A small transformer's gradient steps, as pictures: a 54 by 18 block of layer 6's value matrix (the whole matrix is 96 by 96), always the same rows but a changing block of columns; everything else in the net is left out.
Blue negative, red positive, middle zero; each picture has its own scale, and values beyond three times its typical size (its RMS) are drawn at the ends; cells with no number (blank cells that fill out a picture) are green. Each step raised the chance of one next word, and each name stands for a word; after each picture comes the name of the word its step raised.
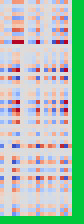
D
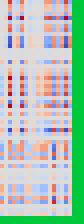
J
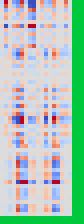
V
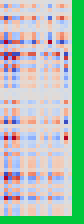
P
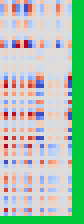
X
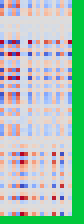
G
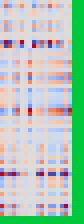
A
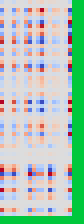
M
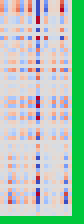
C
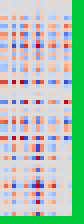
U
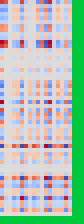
X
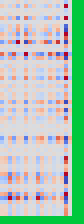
P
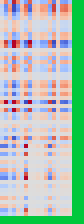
X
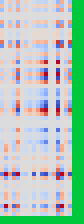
A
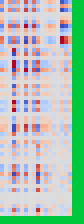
M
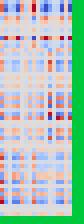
C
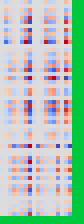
D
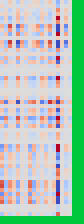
U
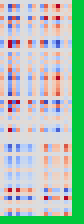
J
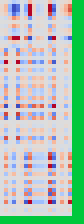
C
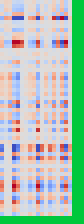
J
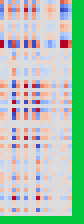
X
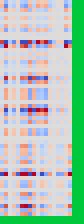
A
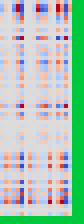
C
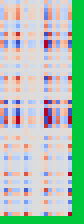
U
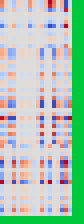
V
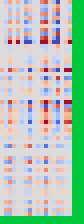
D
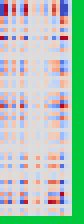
C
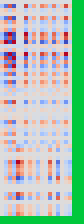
P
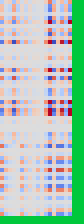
D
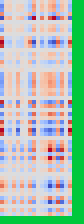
J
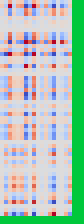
G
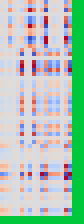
M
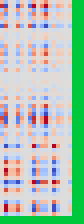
V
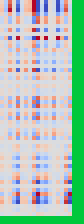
C
